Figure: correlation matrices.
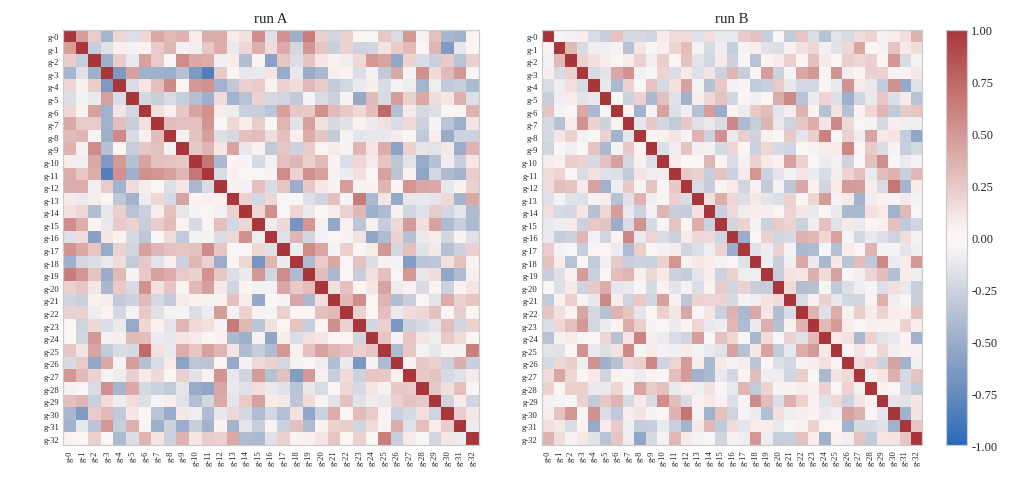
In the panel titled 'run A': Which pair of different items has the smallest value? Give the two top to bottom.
g-3, g-11
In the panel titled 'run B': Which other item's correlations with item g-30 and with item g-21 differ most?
g-12
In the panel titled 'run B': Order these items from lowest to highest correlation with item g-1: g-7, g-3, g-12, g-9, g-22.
g-7, g-3, g-9, g-22, g-12
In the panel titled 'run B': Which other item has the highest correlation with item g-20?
g-5
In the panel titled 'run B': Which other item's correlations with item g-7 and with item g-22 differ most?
g-18
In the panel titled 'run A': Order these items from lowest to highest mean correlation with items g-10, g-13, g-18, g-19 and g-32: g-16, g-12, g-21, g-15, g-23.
g-15, g-12, g-16, g-21, g-23
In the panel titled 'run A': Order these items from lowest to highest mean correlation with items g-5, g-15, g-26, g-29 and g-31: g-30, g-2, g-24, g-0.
g-2, g-30, g-0, g-24
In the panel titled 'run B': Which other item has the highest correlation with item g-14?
g-6
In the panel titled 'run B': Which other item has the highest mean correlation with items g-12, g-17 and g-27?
g-30
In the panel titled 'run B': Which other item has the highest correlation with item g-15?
g-8
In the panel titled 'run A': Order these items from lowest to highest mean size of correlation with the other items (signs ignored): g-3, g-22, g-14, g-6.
g-22, g-14, g-6, g-3
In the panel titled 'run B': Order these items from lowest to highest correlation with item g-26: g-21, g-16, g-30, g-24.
g-21, g-16, g-24, g-30
